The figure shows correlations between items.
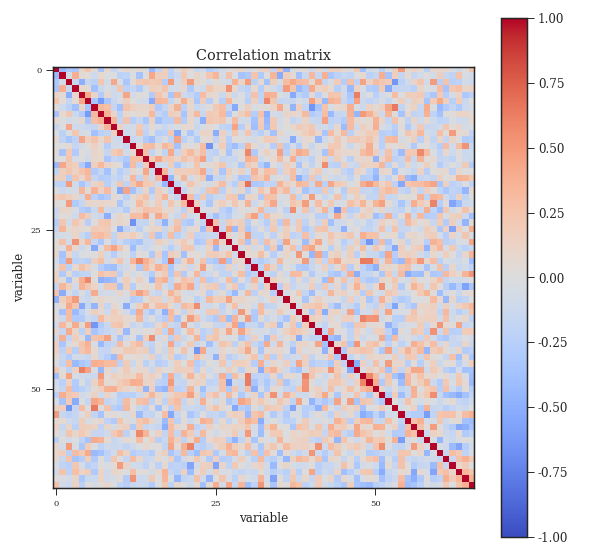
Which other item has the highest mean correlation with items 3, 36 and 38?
27
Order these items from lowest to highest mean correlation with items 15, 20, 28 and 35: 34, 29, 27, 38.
29, 38, 27, 34
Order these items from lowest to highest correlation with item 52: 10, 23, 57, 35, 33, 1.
1, 10, 57, 33, 35, 23
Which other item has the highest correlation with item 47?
4
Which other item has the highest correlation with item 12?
64
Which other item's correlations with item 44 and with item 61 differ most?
22
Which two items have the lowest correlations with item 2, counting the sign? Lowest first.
53, 4
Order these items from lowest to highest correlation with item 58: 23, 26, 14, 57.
23, 57, 14, 26
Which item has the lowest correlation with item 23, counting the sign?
8
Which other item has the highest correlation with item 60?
40
